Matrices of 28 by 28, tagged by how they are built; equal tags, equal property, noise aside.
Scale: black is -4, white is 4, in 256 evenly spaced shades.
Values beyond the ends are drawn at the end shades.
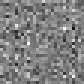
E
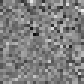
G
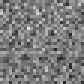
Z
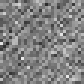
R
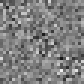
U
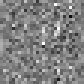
E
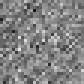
R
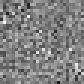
U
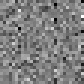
E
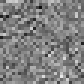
U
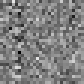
E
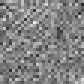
R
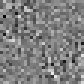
U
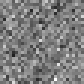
R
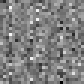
E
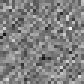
R
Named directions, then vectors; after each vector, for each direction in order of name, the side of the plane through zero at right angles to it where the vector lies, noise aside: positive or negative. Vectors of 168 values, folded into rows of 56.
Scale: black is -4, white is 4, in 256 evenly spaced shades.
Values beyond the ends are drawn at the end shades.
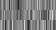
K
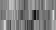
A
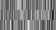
negative, negative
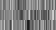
positive, positive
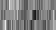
positive, negative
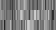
negative, negative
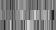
negative, negative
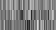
positive, positive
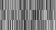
positive, negative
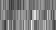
negative, positive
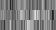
negative, negative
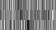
positive, positive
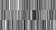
positive, negative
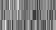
positive, negative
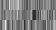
positive, negative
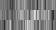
negative, negative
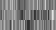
positive, positive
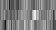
negative, positive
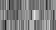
negative, positive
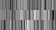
negative, negative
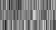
negative, positive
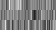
positive, negative
